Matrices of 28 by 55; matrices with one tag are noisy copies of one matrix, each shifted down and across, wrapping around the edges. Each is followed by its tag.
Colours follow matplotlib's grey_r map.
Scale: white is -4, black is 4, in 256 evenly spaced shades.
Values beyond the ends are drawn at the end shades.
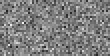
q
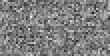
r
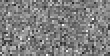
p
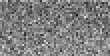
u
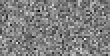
q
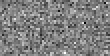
r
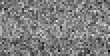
u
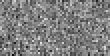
p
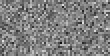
q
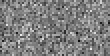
p
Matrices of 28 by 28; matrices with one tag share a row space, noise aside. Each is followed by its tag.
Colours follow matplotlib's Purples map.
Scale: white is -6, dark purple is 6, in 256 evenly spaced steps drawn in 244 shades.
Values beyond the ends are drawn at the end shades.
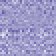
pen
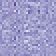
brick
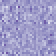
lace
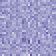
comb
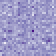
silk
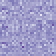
pen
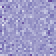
lace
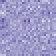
comb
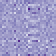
brick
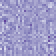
lace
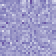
comb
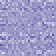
pen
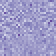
lace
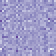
lace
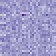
comb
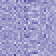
brick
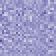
lace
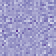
lace
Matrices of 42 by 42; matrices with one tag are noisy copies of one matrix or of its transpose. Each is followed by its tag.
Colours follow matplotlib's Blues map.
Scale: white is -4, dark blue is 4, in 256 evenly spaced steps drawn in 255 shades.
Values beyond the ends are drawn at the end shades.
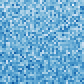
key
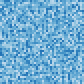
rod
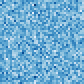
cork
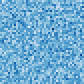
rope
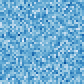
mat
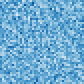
rod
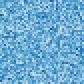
mat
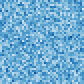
cork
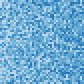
key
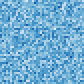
mat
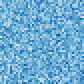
rope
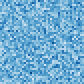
cork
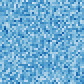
rope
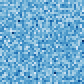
rope
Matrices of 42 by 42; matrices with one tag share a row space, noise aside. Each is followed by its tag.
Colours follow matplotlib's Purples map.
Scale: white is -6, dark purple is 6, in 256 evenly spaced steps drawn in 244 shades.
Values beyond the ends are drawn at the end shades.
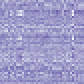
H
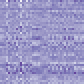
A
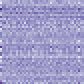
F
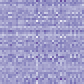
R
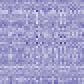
R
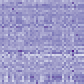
H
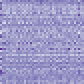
F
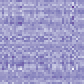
H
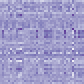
H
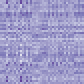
A
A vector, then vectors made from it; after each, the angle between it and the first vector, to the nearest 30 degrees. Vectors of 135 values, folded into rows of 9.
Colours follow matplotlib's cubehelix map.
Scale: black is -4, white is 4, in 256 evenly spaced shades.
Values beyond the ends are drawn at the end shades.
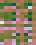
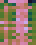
60 degrees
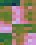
60 degrees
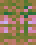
60 degrees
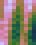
90 degrees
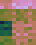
120 degrees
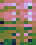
150 degrees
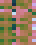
90 degrees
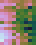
120 degrees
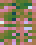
30 degrees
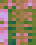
120 degrees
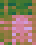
60 degrees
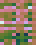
30 degrees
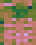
120 degrees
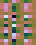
90 degrees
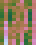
60 degrees
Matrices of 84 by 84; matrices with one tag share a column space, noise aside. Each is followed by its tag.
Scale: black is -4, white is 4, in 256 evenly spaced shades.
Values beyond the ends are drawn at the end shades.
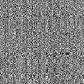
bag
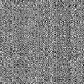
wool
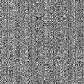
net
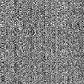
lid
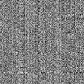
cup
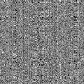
net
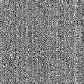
wool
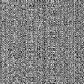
wool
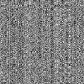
wool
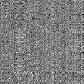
cup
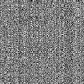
wool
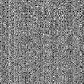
lid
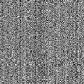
net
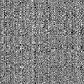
lid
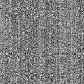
bag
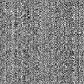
lid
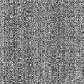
net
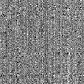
bag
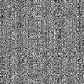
bag
